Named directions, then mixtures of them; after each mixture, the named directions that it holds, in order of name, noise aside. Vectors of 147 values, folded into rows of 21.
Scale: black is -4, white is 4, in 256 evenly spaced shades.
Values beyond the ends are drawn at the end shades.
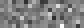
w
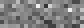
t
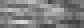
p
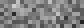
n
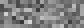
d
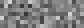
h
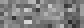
d, p, t.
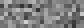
d, h, p.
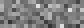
t, w.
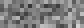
h, p, w.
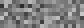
d, h.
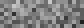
n.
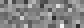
w.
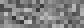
d.
